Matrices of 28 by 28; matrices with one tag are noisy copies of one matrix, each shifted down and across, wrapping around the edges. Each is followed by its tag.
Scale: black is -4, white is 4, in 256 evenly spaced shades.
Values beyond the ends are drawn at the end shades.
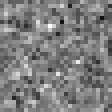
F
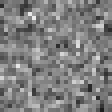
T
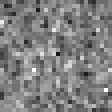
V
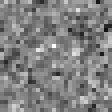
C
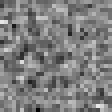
T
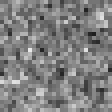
V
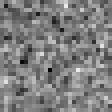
V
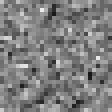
T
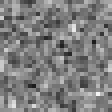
V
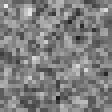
C
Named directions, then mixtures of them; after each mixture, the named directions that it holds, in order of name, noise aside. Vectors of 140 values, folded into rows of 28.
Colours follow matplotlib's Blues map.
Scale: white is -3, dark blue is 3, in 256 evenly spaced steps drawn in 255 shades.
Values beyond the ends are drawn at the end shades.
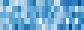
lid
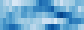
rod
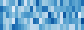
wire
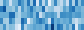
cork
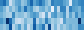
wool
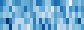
lid, wool.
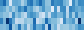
wool.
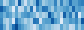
wire.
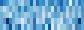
cork, wool.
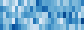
rod, wire.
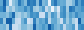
cork, wool.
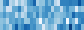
lid.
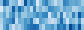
lid, wire.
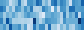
wire, wool.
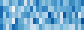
wire.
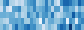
lid.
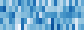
cork.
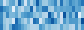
wire.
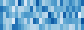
wire.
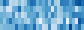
lid, wool.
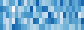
wire.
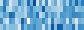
cork, lid.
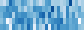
wool.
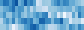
rod, wire.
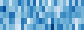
cork.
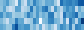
lid, wire.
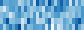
cork, wool.
